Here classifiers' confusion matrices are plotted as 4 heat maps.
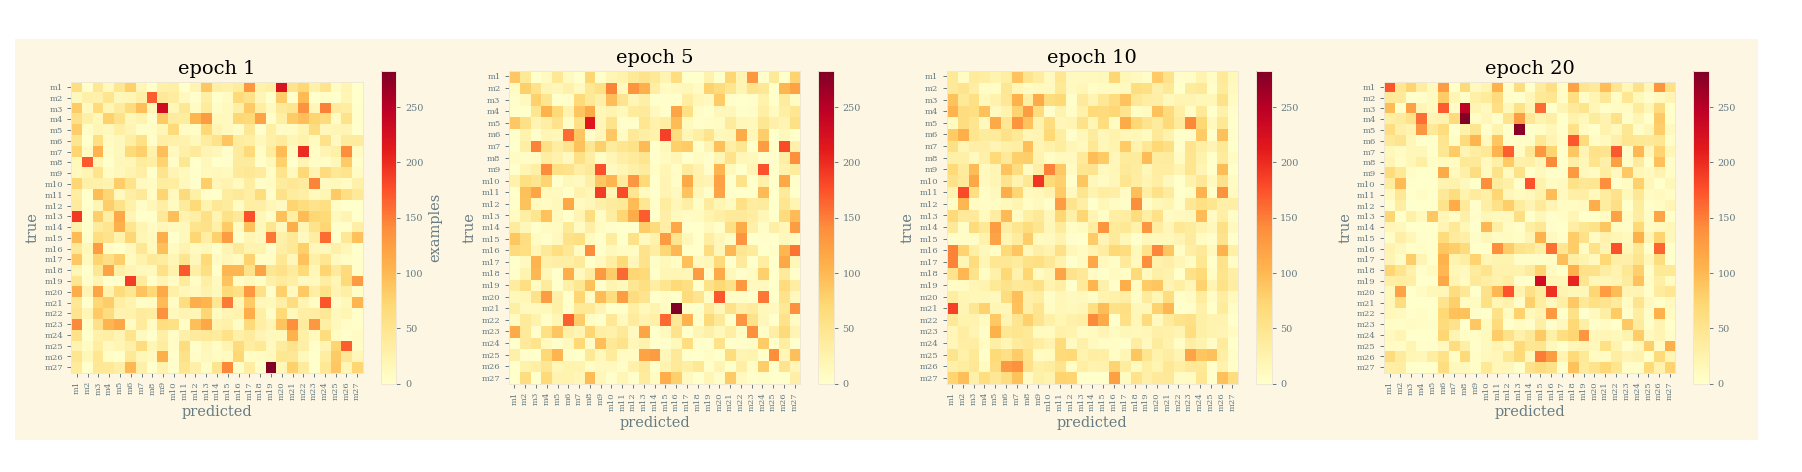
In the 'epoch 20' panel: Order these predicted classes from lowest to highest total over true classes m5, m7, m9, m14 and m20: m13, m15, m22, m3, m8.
m3, m8, m15, m22, m13
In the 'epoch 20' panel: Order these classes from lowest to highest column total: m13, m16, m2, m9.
m9, m2, m13, m16
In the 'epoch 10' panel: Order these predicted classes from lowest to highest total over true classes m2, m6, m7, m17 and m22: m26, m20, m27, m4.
m27, m4, m20, m26
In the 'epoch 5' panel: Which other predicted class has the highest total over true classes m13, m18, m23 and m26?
m11
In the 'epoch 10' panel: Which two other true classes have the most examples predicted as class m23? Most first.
m5, m25
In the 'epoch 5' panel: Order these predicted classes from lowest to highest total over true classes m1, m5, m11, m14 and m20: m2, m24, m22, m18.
m18, m22, m2, m24
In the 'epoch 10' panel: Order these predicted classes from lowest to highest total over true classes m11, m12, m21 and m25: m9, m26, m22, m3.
m22, m9, m3, m26
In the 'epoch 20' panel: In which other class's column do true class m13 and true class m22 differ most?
m16
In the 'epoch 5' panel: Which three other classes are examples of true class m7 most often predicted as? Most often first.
m26, m3, m24
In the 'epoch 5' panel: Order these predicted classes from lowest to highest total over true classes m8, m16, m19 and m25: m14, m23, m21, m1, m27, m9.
m9, m23, m1, m14, m21, m27
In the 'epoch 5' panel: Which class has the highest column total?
m13
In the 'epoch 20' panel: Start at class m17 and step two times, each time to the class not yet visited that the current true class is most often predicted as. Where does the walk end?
m18
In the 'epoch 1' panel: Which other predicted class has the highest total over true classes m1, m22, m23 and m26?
m20
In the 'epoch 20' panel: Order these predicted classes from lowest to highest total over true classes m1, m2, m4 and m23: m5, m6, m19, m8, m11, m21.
m5, m19, m21, m11, m6, m8
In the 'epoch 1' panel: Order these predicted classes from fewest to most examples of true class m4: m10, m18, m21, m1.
m10, m1, m21, m18
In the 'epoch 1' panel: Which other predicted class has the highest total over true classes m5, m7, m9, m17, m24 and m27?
m22
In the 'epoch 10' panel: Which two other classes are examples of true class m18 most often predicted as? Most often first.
m11, m2
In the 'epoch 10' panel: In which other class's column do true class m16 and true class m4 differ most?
m8
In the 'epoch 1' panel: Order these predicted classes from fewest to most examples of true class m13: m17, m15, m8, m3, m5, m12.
m8, m12, m15, m3, m5, m17
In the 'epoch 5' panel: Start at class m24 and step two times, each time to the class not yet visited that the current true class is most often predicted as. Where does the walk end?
m4
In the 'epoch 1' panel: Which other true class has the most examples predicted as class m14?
m15
